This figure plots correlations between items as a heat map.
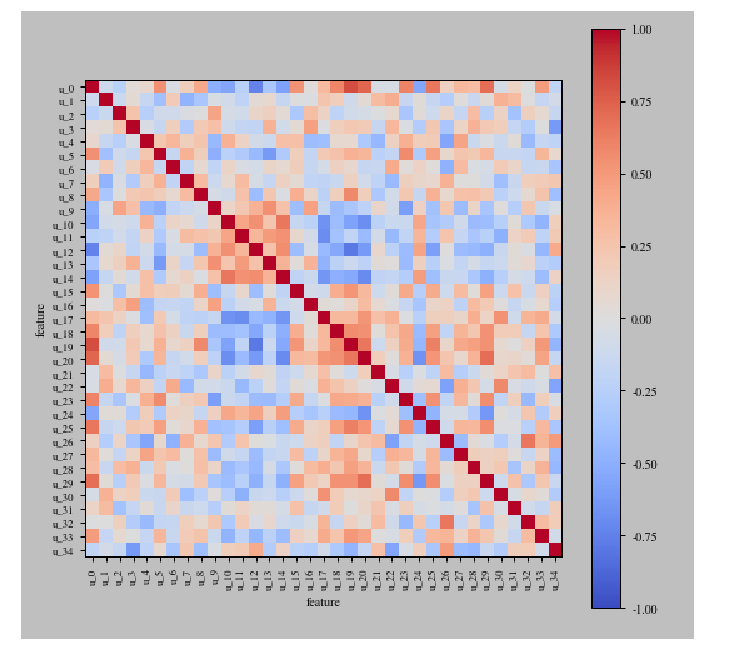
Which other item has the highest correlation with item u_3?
u_16
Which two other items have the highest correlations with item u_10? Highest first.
u_14, u_12
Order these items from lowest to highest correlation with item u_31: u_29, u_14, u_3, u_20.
u_3, u_14, u_20, u_29
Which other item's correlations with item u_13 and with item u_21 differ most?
u_17
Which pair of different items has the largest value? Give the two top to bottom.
u_0, u_19
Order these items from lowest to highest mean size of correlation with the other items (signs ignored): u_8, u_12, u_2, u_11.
u_2, u_8, u_11, u_12
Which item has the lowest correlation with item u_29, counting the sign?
u_24
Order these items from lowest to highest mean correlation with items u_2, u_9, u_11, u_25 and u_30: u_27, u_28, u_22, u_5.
u_5, u_27, u_22, u_28
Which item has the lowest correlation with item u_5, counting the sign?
u_13
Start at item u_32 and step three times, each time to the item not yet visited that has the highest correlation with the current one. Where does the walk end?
u_12
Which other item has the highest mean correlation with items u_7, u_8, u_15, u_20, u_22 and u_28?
u_19
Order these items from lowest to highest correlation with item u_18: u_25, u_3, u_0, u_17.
u_3, u_17, u_25, u_0
